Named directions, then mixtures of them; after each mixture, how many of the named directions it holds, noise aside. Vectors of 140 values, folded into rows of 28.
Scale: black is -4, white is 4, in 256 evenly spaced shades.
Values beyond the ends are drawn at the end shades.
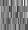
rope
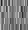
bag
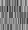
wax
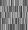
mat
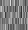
one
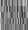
three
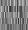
four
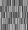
one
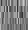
four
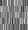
three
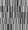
one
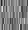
two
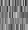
four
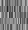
one
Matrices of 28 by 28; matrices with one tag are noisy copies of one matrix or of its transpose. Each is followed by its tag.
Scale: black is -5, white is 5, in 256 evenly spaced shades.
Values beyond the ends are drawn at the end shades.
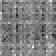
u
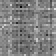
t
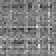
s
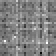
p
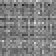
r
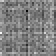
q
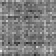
u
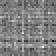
p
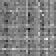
s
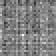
r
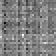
r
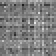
r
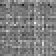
r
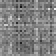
t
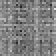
t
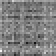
u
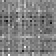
t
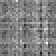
p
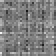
q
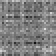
u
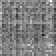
u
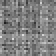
r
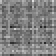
q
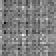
r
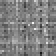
p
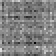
u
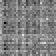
r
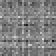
p
